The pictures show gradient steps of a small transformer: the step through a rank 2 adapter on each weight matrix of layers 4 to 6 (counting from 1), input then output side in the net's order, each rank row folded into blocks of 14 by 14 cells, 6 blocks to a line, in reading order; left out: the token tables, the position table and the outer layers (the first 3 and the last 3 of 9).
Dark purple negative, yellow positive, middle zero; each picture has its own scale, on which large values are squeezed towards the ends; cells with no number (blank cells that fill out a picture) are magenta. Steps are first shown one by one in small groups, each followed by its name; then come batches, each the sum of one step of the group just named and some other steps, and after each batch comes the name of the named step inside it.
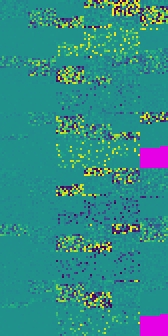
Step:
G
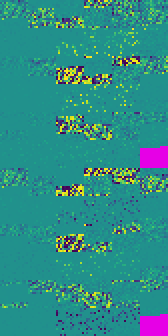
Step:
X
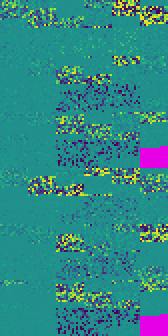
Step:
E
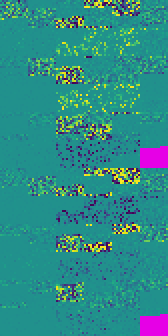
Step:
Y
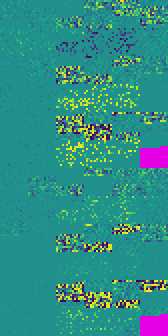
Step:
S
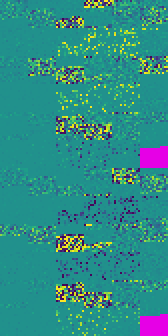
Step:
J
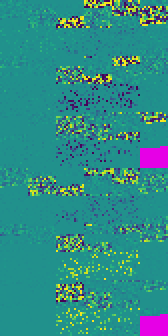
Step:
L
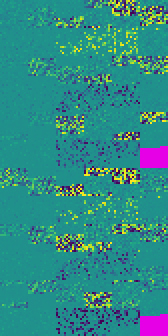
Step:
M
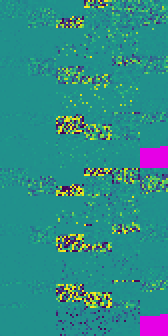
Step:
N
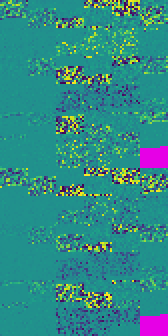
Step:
E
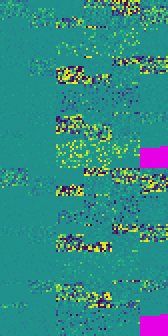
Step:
X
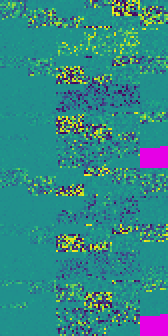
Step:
E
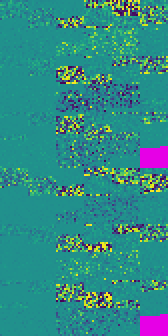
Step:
L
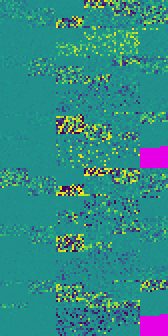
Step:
M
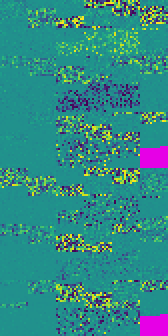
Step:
M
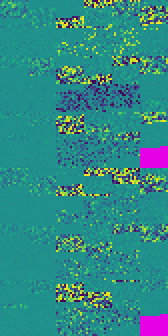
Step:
L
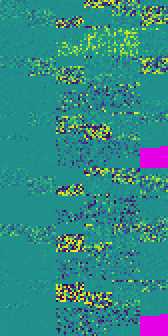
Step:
J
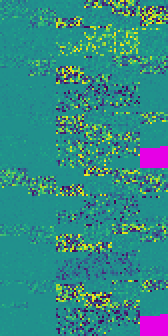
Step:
M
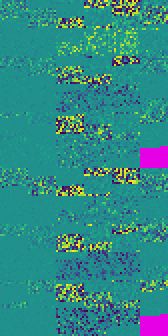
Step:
M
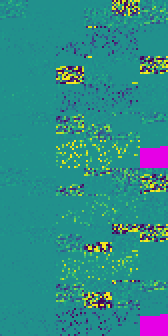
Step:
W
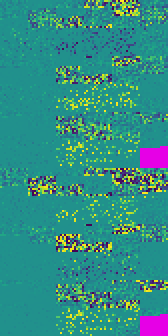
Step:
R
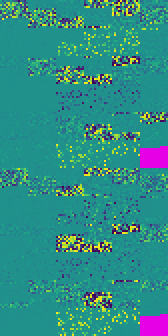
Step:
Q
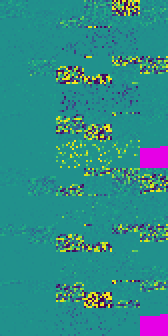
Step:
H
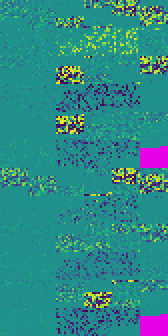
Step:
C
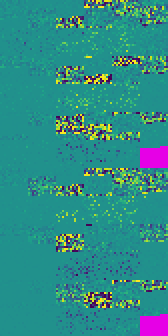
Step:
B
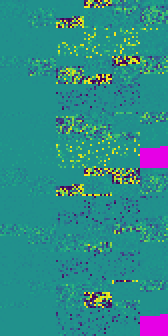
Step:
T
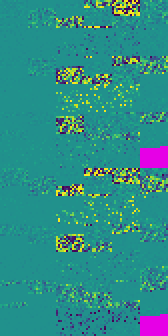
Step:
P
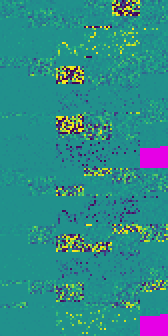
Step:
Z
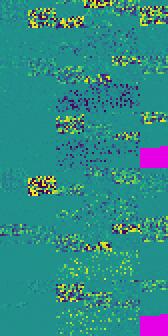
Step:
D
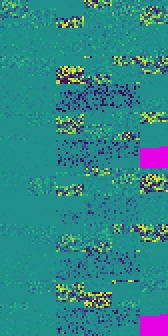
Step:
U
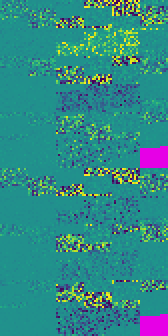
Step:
T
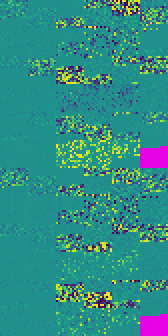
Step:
W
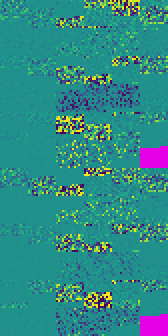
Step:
H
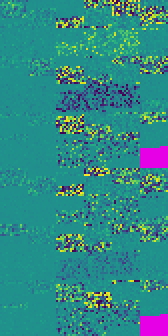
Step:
U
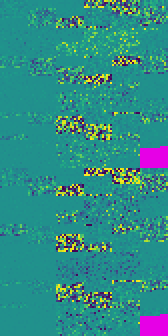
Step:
B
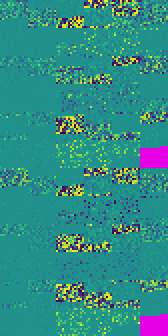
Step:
Q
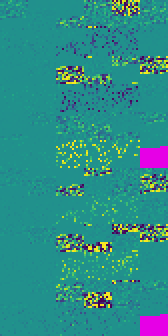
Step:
W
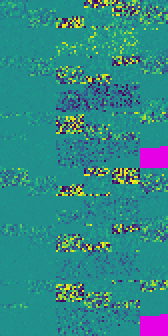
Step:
U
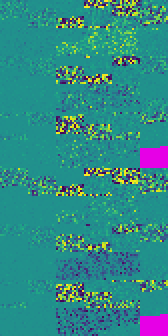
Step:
B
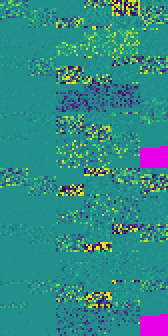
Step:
W
